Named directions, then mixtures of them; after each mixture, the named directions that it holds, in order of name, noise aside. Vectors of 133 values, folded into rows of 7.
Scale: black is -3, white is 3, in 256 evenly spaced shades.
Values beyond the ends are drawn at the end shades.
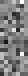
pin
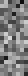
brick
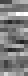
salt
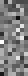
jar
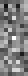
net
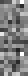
pin, salt.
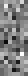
net, pin.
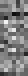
net, pin, salt.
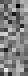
brick, net, pin.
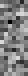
brick, jar, salt.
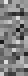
jar, salt.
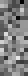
brick, jar.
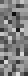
brick, pin.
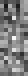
net.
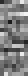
pin, salt.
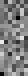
jar, pin.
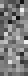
brick, jar, net.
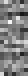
jar, pin, salt.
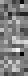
net, pin, salt.
